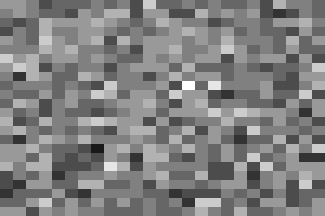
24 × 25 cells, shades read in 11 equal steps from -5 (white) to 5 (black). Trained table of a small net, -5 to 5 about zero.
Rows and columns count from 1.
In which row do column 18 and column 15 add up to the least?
10
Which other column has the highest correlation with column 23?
12
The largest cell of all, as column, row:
8, 17
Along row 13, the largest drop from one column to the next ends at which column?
25
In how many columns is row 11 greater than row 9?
9
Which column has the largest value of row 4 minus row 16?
22
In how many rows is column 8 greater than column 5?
9
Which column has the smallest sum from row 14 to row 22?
4
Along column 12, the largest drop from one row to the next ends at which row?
15
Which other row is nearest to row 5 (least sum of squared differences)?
6
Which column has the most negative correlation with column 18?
24
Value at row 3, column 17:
2
